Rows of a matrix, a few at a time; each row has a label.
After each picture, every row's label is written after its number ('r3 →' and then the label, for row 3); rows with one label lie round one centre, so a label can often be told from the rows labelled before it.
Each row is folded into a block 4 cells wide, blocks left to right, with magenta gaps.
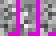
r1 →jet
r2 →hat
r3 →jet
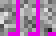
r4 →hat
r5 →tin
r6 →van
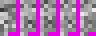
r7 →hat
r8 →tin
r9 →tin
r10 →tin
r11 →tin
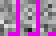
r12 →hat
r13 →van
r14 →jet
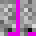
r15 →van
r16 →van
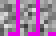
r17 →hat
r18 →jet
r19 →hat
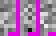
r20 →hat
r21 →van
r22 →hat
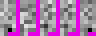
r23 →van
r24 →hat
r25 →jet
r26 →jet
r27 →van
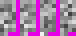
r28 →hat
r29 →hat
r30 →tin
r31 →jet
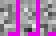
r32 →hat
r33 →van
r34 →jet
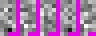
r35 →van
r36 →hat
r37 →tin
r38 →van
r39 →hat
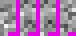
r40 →hat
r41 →tin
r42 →tin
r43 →jet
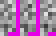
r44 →jet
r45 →jet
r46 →jet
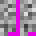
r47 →jet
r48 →jet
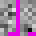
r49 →jet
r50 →van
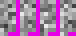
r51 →jet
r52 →tin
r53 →hat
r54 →tin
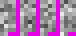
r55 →hat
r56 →tin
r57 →jet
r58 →tin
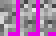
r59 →hat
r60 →tin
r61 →tin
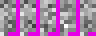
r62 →tin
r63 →tin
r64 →jet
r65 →hat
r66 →tin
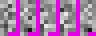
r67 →jet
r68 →van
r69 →hat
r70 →hat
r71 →van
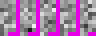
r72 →hat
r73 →van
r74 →tin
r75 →hat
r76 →jet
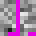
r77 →van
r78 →hat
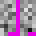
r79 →jet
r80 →van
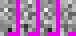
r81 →van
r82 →jet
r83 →van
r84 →jet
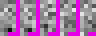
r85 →van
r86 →van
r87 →jet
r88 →tin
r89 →tin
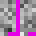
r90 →van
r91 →tin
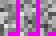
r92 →hat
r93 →tin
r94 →jet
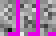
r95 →van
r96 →tin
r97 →jet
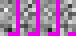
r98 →van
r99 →jet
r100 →van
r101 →jet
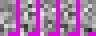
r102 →hat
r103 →jet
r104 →tin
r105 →jet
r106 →van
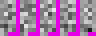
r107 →jet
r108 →hat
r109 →jet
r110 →jet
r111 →van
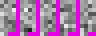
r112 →tin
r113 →van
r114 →tin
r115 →hat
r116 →jet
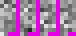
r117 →tin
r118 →van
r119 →hat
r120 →hat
